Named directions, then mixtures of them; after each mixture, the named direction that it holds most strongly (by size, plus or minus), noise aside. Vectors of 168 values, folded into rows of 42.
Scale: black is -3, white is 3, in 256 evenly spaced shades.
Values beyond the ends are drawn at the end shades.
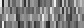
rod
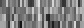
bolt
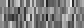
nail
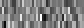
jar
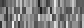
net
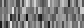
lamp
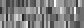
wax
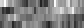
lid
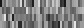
bolt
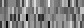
lamp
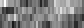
lid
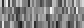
rod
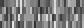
net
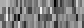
net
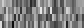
net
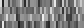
rod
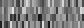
lamp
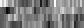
lid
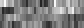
lid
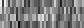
rod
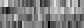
lid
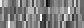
jar
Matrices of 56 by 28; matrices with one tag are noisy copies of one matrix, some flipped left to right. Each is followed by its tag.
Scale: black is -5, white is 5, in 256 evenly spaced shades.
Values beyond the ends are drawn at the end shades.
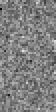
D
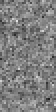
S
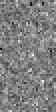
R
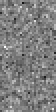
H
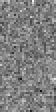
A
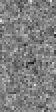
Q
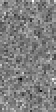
A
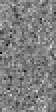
H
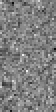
R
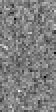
H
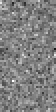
R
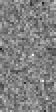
R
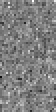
A
